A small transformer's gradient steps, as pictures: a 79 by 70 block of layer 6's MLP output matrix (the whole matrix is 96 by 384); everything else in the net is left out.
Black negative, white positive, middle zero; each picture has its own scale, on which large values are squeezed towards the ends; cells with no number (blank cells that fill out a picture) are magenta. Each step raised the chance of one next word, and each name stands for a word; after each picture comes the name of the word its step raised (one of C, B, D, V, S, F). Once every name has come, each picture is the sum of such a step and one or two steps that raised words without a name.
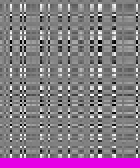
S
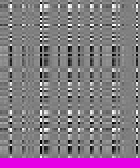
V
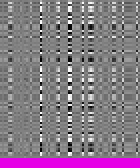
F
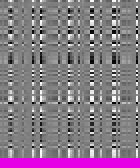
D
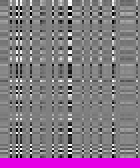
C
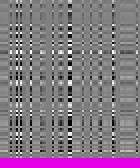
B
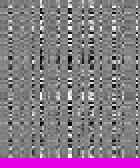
D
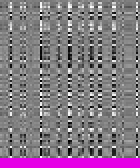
V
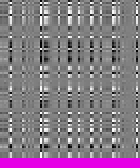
F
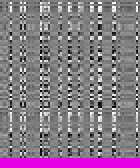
F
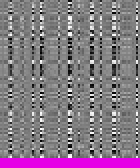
C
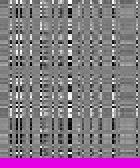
D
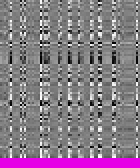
D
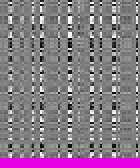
F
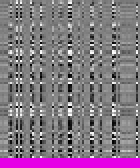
B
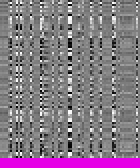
F
